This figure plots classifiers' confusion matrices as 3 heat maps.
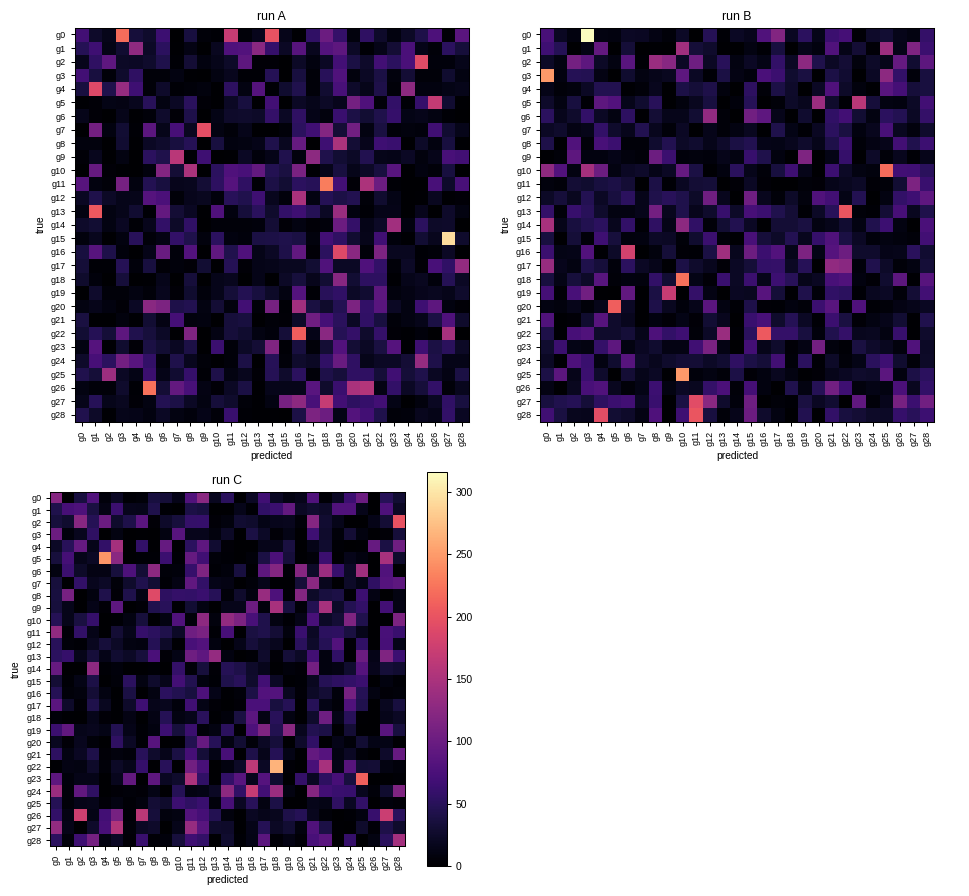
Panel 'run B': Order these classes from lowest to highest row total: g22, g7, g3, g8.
g7, g8, g3, g22
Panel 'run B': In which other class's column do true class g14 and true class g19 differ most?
g9
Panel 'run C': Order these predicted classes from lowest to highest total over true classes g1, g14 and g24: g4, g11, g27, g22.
g4, g11, g22, g27
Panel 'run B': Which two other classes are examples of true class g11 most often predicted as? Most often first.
g27, g28
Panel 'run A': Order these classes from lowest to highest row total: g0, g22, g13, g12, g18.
g18, g12, g13, g22, g0
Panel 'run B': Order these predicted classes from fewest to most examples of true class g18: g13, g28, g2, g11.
g11, g2, g13, g28
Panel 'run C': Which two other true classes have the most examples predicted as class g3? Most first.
g14, g28
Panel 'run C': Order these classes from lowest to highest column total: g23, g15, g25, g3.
g15, g23, g3, g25
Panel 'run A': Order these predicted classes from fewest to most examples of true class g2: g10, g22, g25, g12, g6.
g10, g6, g22, g12, g25
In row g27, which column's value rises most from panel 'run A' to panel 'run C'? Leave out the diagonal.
g5
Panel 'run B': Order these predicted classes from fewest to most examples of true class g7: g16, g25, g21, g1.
g16, g1, g21, g25
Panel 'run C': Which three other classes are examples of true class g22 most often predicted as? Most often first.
g18, g16, g11
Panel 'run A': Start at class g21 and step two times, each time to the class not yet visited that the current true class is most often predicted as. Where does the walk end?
g28
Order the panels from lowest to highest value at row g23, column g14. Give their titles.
run B, run C, run A
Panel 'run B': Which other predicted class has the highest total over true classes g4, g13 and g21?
g22
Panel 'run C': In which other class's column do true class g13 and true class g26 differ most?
g2
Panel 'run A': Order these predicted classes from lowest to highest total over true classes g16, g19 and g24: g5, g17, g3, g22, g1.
g17, g5, g3, g1, g22
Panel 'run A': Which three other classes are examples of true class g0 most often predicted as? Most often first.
g3, g14, g11
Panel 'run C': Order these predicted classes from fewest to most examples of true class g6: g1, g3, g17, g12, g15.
g3, g15, g1, g17, g12
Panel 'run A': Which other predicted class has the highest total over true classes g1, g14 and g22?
g16
